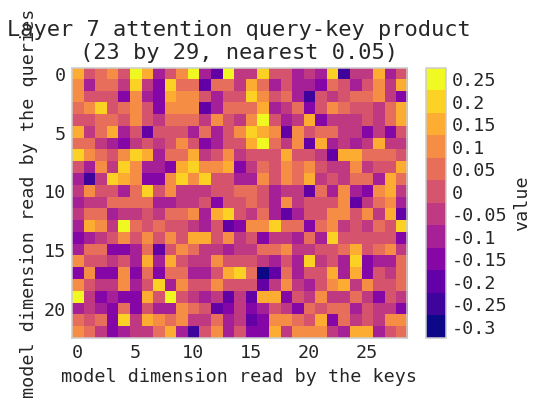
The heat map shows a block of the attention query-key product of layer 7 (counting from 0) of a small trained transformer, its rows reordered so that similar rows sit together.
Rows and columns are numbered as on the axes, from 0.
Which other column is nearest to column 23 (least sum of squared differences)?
27
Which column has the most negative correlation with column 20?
26
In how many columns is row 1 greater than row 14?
12
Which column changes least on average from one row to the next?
5
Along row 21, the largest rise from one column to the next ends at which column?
4
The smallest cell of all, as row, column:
17, 16
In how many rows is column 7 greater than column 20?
7
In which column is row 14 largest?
22
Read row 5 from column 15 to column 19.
0.2 0.15 0.1 -0.2 0.1
